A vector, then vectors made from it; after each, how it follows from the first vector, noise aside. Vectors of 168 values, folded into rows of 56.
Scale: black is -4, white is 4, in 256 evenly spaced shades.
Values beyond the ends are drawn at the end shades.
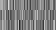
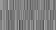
shrunk.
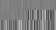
wrapped around, partly zeroed.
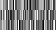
scaled up.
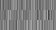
wrapped around, shrunk.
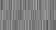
reversed, negated, shrunk.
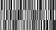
reversed, negated, scaled up.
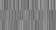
wrapped around, shrunk.
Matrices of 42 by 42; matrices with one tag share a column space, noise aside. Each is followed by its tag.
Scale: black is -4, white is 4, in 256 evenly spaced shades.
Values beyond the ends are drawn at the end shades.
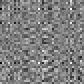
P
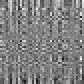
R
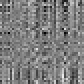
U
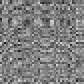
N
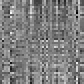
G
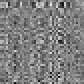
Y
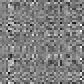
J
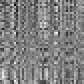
U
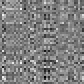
P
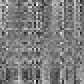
U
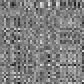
Y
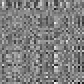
Y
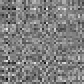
P
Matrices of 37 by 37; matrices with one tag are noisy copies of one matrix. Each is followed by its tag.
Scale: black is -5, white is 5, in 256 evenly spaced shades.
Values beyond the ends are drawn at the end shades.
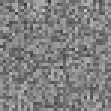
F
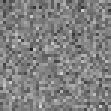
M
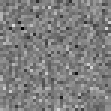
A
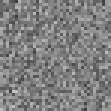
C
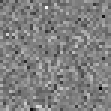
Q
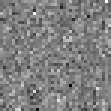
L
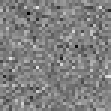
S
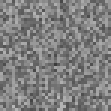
L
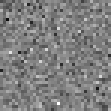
M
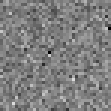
S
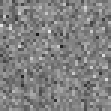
C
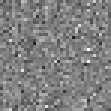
M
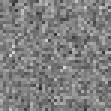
C
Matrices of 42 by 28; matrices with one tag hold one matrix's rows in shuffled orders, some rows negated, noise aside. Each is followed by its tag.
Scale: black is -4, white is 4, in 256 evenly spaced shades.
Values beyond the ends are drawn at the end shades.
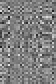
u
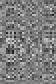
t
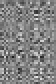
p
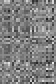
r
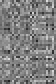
r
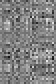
r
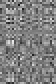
t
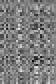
p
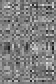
r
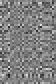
u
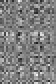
p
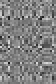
u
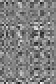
p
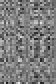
p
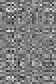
t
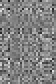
u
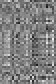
r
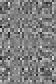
u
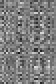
p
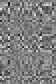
u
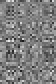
t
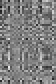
u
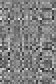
u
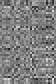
r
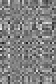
u
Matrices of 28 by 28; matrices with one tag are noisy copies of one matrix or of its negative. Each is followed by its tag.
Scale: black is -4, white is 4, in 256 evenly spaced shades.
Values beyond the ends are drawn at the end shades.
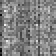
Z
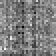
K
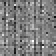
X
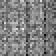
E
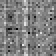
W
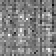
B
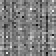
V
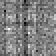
W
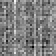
X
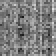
B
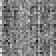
Z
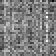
V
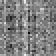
W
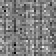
X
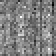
B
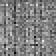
X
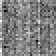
Z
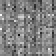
B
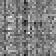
W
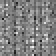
X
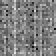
X
